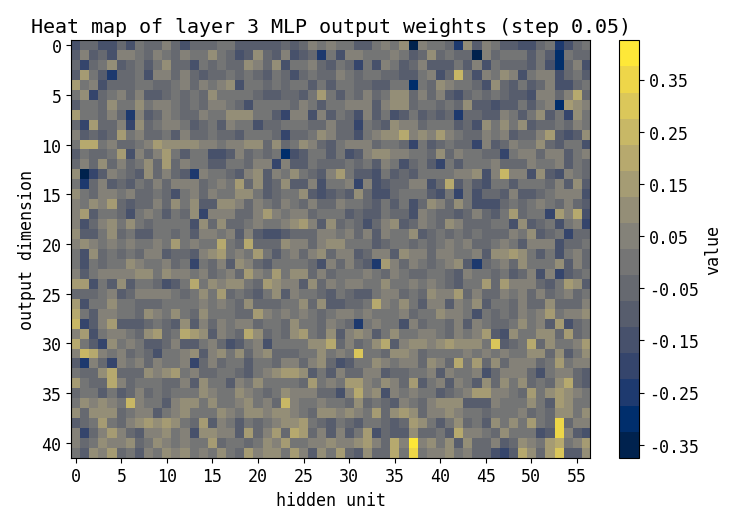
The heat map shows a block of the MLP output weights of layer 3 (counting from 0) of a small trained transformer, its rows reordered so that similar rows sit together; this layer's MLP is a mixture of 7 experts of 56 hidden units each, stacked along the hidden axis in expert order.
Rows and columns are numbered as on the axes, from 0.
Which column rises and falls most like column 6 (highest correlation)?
23
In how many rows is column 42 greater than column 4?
11
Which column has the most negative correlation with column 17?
34
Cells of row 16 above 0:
19
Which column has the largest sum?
0
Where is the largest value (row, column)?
40, 37
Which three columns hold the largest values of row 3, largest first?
42, 1, 47
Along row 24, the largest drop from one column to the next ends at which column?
2
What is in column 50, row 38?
0.15
